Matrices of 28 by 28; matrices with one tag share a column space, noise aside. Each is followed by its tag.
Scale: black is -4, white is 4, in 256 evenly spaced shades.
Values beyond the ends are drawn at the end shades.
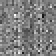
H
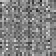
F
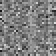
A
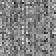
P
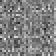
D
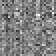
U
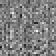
H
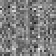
D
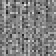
P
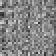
H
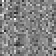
U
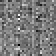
U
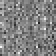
D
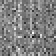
D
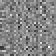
A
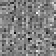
P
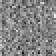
H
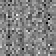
U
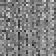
U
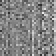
U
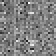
P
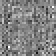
H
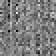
U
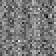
H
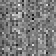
U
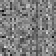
D
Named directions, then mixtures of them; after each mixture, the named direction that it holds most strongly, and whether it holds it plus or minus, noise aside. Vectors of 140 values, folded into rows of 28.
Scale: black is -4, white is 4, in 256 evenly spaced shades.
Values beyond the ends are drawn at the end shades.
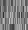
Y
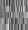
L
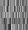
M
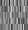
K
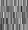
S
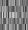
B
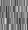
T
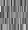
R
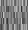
S, plus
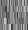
T, plus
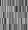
T, minus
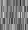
Y, minus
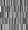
R, plus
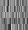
M, plus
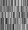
S, plus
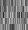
Y, plus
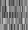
B, minus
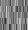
T, minus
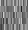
S, plus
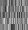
M, minus
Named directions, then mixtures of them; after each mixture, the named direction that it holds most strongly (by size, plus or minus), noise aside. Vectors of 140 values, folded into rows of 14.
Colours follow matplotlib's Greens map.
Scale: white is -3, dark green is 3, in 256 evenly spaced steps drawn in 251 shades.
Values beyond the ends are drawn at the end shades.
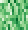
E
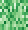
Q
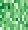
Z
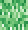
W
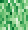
E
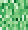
Z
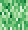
W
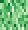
W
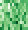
Z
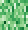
Q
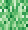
Q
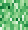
Z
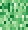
Q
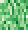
E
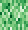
W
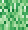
Q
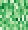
Z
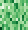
Z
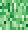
Q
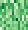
Z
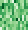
Z
